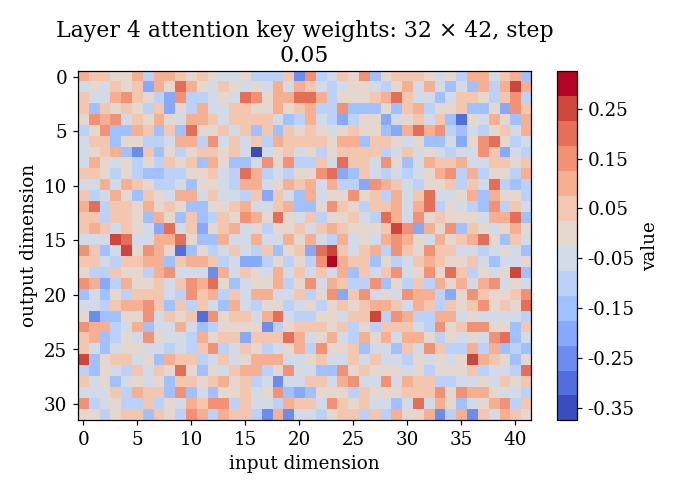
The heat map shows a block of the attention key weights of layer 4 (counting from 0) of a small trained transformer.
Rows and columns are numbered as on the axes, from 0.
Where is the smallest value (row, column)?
7, 16
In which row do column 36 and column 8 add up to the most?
26
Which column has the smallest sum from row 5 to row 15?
11
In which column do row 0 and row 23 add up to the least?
17
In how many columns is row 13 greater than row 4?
19
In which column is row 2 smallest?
8
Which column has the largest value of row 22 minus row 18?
12
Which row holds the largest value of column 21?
2
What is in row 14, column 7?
-0.2
